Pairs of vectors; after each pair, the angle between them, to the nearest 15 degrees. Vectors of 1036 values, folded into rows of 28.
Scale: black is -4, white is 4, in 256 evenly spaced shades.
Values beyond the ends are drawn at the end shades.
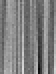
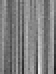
165 degrees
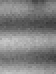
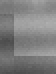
135 degrees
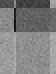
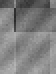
30 degrees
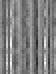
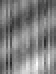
120 degrees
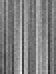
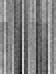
165 degrees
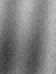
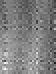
135 degrees
